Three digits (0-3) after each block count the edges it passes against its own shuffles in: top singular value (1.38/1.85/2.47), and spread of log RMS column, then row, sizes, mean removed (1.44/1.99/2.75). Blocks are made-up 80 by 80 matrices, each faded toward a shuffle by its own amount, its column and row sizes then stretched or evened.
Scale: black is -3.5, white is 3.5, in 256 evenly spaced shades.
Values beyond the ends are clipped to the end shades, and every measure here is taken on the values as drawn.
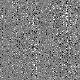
0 3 1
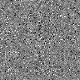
1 1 1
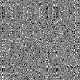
2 2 0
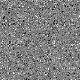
2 1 1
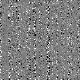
0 3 0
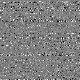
1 0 3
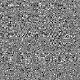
2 1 2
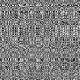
3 2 3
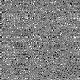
2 0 1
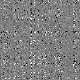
1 3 2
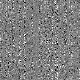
1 3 0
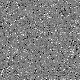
1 0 0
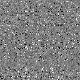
1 0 2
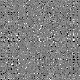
2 2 1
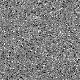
1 0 0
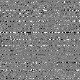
2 1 3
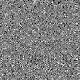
2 0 1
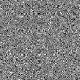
2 0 1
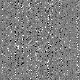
0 3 0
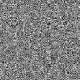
2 1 0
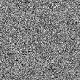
1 0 1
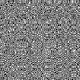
3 1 0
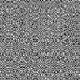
3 0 2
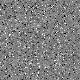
0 1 0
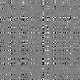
3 3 3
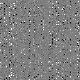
0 3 1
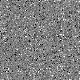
0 1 1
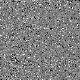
0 1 2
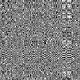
3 2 1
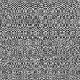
3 0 3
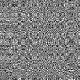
3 0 2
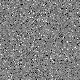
1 0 0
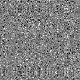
2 1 0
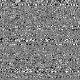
2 0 3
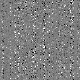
0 3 0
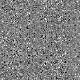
1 2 1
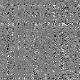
1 3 2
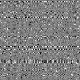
3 0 3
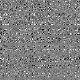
0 2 3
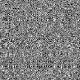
2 1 2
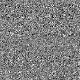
1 1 2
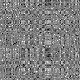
3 1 1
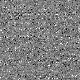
1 0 2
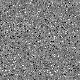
0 0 2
